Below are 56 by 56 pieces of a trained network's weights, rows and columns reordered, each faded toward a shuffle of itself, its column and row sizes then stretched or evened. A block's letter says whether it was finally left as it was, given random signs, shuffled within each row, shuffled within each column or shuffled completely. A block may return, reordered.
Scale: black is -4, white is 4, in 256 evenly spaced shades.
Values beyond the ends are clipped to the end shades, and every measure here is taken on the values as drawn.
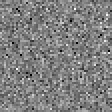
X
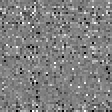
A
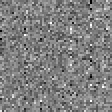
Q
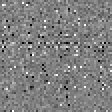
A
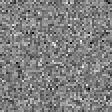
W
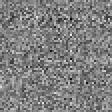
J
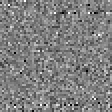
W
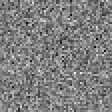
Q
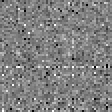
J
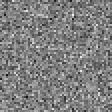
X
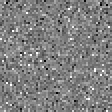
X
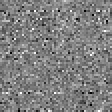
W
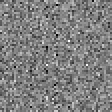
Q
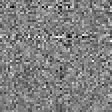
J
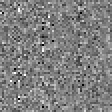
Q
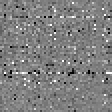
A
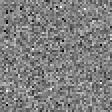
Q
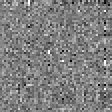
A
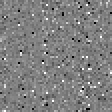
Q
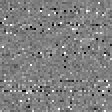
W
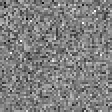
X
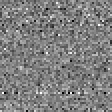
W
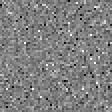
X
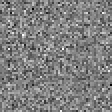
J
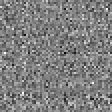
A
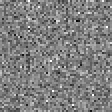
W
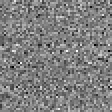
W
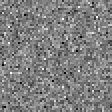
X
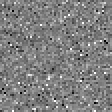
X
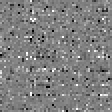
A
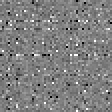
A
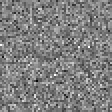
X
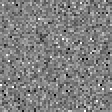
X
